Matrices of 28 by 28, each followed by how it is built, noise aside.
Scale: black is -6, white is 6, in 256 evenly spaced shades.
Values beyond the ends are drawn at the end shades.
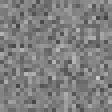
noise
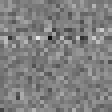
uneven rows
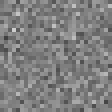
noise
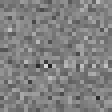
uneven rows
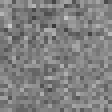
low rank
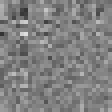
low rank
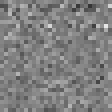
uneven rows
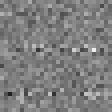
uneven rows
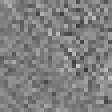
upper triangular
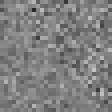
upper triangular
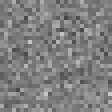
noise
